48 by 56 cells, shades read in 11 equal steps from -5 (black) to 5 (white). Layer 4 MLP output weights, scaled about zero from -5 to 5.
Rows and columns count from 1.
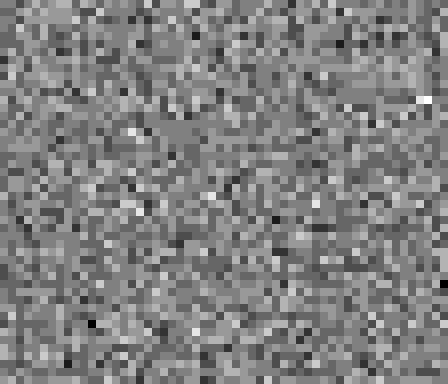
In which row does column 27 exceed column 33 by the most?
25
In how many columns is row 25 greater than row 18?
23
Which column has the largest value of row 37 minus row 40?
37
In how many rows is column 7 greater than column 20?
18
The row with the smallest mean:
29
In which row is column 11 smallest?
38
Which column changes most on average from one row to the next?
13
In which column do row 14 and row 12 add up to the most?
22
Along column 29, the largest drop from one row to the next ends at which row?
44
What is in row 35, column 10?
-2
